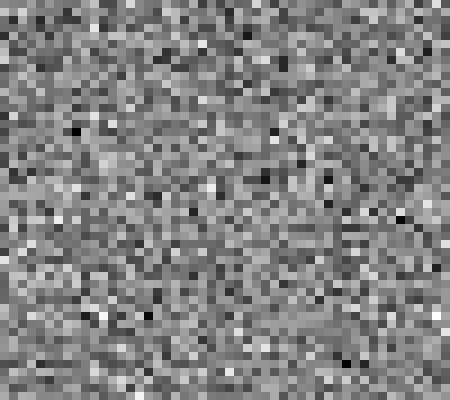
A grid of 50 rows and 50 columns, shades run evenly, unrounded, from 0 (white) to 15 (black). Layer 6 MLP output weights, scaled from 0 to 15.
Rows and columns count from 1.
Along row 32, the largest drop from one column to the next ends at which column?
20
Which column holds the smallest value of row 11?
19
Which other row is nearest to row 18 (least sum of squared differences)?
10
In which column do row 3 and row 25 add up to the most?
18
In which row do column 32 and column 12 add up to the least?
40
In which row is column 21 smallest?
48
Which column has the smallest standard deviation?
43
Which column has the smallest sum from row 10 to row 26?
35
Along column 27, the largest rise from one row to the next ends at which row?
12
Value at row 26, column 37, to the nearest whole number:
13
